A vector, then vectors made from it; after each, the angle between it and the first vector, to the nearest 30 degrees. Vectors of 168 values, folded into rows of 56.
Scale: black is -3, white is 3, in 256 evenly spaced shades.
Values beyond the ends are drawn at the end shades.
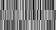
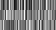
60 degrees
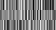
30 degrees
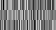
60 degrees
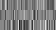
60 degrees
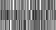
90 degrees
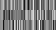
120 degrees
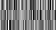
60 degrees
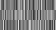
30 degrees
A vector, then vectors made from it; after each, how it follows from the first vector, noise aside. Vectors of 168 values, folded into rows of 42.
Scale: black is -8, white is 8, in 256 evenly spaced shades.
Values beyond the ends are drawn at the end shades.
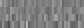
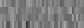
sign-scrambled.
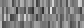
wrapped around, scaled up.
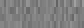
reversed, negated, shrunk.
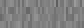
reversed, negated, shrunk.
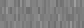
reversed, negated, shrunk.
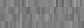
reversed, negated, shrunk.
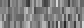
wrapped around, scaled up.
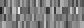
wrapped around, scaled up.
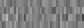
wrapped around, negated.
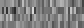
wrapped around, scaled up.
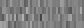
wrapped around, negated.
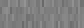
wrapped around, negated, shrunk.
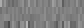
partly zeroed.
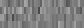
wrapped around, negated.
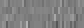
partly zeroed.
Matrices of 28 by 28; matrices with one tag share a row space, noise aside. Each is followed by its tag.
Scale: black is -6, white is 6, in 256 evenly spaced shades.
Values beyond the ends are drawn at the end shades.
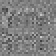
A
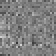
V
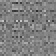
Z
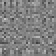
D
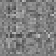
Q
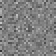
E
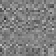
D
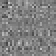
A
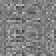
Q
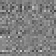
V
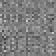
D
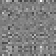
A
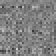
V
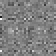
E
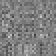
A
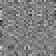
E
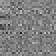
V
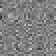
E
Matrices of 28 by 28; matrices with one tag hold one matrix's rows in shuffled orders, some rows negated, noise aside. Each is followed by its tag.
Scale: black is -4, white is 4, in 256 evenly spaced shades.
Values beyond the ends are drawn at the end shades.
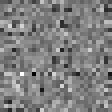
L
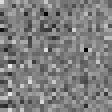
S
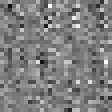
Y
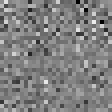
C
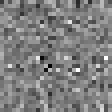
Y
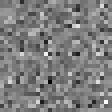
Y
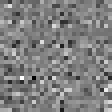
L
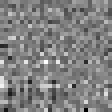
S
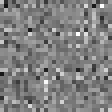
C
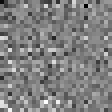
S
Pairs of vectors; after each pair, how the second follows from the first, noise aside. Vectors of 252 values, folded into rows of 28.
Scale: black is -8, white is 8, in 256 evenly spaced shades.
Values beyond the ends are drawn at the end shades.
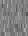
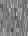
wrapped around.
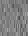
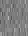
reversed, negated, partly zeroed.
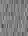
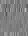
reversed, negated, partly zeroed.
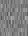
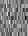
negated, scaled up.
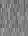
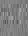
wrapped around, partly zeroed.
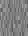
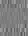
wrapped around, partly zeroed.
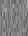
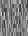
negated, scaled up.
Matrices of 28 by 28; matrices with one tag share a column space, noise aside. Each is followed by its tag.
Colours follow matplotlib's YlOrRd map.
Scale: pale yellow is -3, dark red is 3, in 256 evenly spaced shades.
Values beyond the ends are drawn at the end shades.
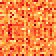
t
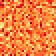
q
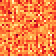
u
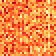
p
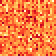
p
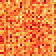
p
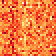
q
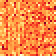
t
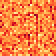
u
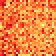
q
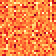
q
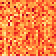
t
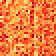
p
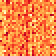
u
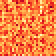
p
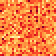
p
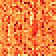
t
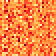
p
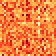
t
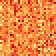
u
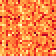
u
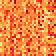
p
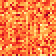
t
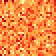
u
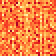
q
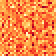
q
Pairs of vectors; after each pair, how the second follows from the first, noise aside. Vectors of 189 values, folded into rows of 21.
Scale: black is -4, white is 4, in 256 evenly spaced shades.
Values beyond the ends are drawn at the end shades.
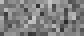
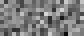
shuffled.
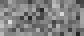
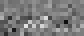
wrapped around, negated, partly zeroed.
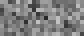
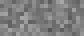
wrapped around, negated, shrunk.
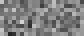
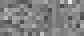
reversed, negated, partly zeroed.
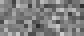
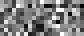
scaled up.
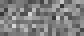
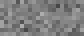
wrapped around, negated, shrunk.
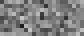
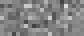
wrapped around, negated, partly zeroed.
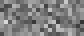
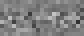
wrapped around, negated, partly zeroed.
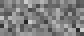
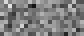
shuffled.
